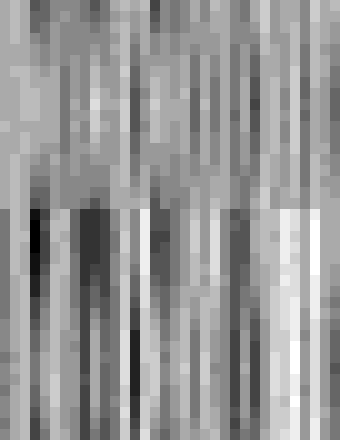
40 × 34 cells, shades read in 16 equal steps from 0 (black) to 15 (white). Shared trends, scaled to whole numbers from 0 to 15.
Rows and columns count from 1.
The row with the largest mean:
10
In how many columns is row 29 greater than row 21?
16
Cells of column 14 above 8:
5
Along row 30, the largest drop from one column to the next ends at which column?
14
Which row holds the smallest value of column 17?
22
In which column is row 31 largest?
30
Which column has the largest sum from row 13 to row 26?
32
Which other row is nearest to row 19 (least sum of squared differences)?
1
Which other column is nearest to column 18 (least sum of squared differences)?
8
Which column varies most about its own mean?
4
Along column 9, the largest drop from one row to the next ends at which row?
20
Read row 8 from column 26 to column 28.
5 10 11
